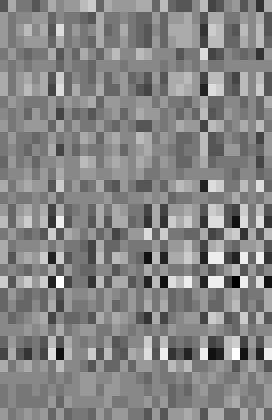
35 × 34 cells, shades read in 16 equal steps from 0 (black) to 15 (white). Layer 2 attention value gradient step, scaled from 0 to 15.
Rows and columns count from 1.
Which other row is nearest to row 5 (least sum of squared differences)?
12
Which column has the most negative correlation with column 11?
5
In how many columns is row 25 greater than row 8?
15
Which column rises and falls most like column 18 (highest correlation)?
26
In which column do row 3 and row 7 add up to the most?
8
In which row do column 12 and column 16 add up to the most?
1
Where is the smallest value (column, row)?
30, 24
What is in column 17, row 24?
5
